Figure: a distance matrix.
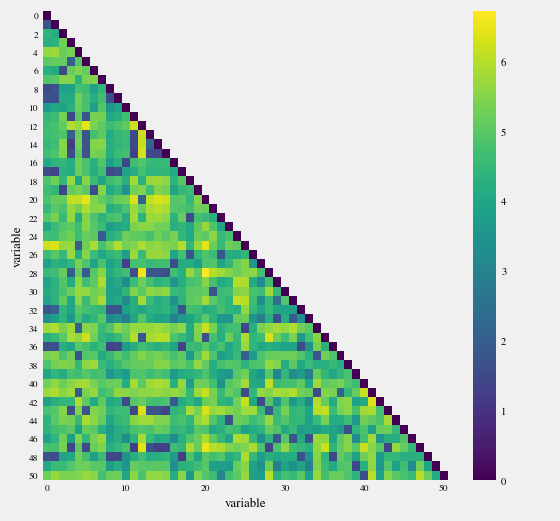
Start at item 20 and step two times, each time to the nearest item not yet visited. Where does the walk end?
12
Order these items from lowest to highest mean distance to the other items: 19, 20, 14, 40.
14, 19, 40, 20
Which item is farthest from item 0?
25
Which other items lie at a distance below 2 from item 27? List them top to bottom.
10, 16, 42
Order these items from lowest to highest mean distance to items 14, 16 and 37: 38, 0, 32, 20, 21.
32, 0, 38, 21, 20
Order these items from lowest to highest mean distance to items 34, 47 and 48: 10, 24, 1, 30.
1, 10, 24, 30
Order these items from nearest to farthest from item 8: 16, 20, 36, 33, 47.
36, 33, 16, 47, 20
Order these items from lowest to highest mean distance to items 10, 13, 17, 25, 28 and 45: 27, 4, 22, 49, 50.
27, 4, 49, 22, 50
